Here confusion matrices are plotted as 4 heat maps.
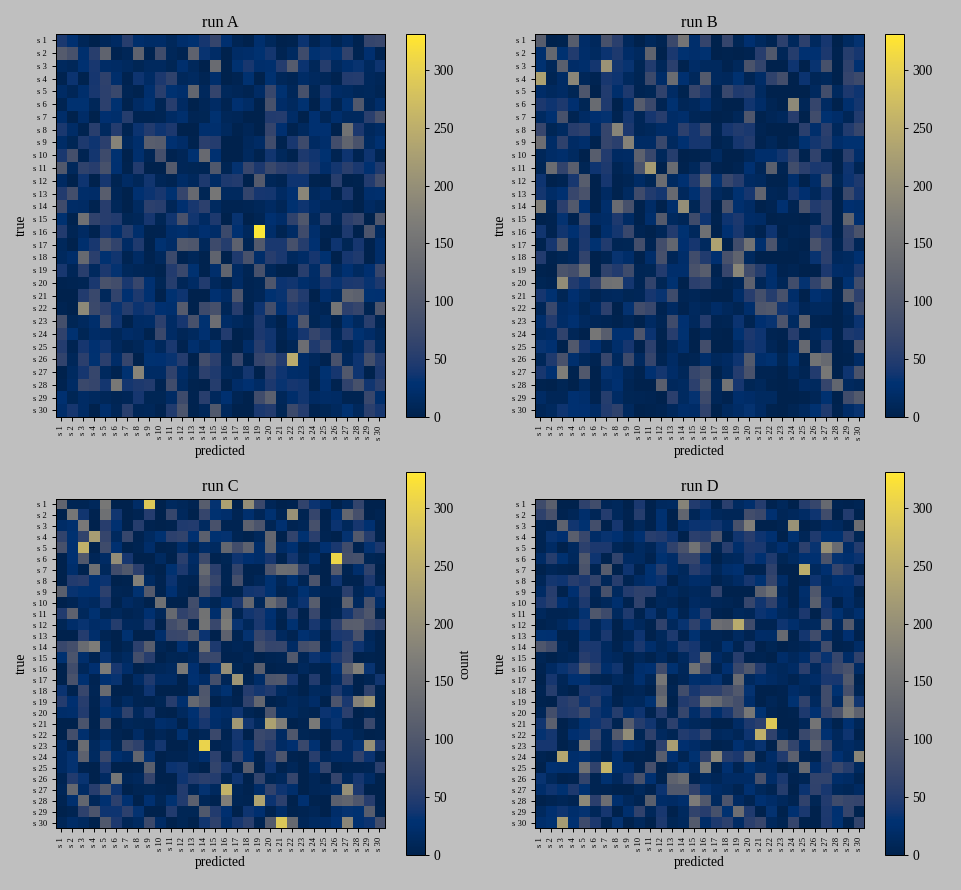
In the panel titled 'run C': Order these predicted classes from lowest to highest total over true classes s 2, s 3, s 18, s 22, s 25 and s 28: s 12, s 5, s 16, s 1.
s 1, s 12, s 16, s 5
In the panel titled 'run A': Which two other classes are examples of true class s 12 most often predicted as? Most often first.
s 19, s 30
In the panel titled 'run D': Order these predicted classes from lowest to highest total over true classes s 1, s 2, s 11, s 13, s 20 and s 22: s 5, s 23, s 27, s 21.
s 23, s 5, s 27, s 21
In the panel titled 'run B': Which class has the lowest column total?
s 28
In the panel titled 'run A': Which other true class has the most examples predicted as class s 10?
s 9
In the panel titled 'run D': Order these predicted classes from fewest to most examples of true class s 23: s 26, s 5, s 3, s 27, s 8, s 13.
s 3, s 8, s 27, s 26, s 5, s 13
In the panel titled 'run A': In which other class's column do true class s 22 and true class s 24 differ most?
s 3
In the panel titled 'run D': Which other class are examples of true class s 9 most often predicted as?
s 22
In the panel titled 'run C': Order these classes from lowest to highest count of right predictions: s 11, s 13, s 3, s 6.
s 13, s 11, s 3, s 6
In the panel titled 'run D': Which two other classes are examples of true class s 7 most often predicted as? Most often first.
s 25, s 5
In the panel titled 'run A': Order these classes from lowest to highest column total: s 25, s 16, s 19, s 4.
s 16, s 25, s 4, s 19
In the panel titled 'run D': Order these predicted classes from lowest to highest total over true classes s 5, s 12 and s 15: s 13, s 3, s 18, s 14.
s 3, s 13, s 14, s 18
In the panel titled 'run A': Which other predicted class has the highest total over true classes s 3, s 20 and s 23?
s 15
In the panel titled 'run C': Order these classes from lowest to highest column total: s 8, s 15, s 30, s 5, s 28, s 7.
s 30, s 7, s 8, s 15, s 28, s 5
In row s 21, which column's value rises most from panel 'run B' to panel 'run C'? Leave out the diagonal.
s 17
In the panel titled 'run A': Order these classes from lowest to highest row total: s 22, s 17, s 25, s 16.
s 25, s 16, s 17, s 22
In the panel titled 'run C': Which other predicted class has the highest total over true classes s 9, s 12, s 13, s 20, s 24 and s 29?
s 14
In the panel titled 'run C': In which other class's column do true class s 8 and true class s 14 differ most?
s 4
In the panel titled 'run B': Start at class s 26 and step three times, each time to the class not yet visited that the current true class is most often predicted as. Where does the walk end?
s 7
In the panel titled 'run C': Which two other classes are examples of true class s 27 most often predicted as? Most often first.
s 16, s 2
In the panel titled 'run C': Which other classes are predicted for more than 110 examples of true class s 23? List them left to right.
s 3, s 14, s 29
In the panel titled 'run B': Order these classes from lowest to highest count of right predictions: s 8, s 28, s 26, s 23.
s 23, s 28, s 26, s 8
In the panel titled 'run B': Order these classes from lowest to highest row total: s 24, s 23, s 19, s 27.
s 23, s 24, s 27, s 19
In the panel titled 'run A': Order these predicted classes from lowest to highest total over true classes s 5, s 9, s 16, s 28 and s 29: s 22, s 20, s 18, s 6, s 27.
s 18, s 22, s 27, s 20, s 6
